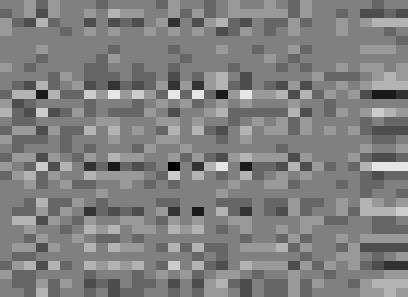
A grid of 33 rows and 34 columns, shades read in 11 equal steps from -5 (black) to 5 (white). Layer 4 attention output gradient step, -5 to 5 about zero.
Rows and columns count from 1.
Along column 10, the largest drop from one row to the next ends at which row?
19
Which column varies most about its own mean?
15
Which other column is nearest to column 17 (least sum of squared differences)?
8
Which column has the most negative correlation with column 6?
13
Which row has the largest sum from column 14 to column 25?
11
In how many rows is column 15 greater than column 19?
14
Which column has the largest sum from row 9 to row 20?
21
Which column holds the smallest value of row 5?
34
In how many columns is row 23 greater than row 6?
7
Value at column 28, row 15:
1
